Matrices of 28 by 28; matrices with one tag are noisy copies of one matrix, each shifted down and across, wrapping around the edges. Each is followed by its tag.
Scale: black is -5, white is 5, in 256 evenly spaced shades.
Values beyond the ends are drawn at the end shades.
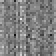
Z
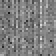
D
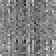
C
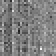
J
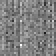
D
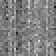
C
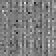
D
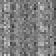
Z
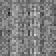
Z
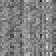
Z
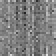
C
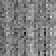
Z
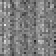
Z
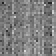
J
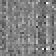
J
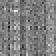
Z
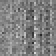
J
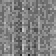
J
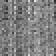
C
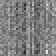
C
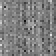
D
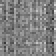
J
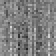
C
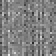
D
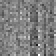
J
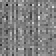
D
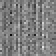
D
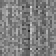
J
